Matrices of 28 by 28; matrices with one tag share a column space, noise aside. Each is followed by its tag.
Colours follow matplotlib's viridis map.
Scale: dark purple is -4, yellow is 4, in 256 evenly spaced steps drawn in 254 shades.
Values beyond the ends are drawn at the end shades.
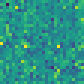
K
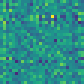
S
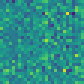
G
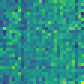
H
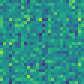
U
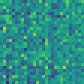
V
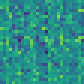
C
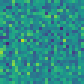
C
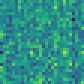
U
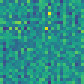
H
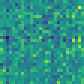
C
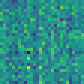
U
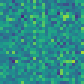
S
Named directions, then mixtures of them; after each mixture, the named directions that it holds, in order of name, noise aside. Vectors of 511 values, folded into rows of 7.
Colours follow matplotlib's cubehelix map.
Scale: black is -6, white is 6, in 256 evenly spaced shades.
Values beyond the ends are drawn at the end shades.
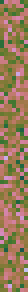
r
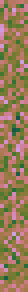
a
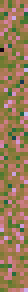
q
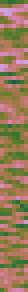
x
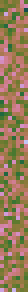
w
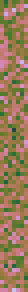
a, w, x.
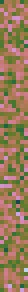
r, x.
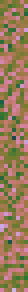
q, w.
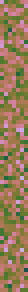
r.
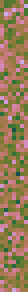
a, w, x.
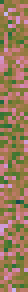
r, w, x.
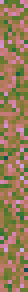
r.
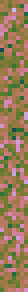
a, q.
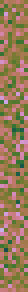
a, r, w.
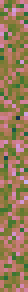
a, q, r.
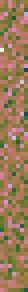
q.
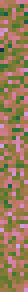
a, q, x.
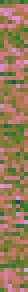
r, x.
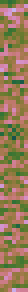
q, w, x.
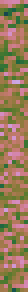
w, x.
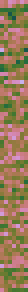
q, x.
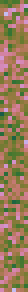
w, x.
